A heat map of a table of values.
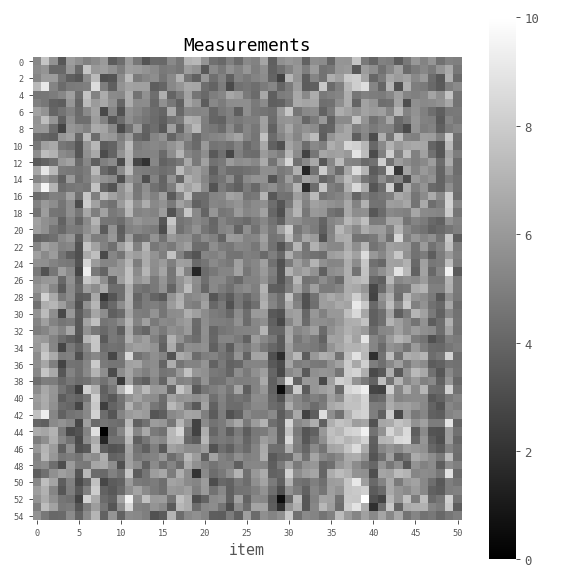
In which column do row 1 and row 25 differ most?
19
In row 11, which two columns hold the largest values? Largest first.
38, 42
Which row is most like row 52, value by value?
39
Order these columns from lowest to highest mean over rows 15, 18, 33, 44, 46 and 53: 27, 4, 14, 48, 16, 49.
48, 4, 14, 16, 27, 49
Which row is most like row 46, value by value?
50
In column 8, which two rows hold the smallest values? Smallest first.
44, 45
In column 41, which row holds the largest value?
12
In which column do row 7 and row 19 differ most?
16
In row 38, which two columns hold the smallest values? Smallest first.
10, 34
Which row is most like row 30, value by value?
37
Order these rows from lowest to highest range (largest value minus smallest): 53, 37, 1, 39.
1, 37, 53, 39
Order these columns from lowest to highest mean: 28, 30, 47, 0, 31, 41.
28, 47, 41, 0, 31, 30
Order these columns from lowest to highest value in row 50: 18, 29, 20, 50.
29, 50, 18, 20
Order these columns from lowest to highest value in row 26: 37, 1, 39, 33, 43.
33, 43, 1, 37, 39
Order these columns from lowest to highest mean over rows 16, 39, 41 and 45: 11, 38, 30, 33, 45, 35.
45, 33, 30, 35, 38, 11
